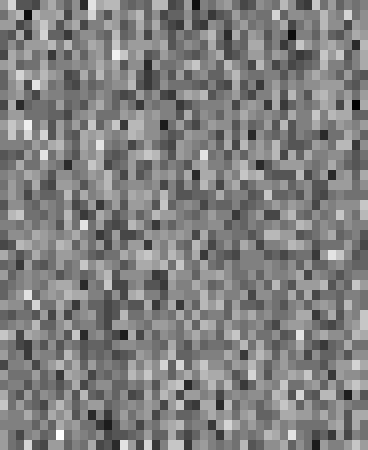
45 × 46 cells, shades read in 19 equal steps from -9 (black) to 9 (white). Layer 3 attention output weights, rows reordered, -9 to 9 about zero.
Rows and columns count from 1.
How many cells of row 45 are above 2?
9
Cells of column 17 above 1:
18
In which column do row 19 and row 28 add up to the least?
21
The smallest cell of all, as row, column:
11, 45
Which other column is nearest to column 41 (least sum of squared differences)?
35
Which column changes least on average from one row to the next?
2
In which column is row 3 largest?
6
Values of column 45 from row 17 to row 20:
-3 -2 -1 -1
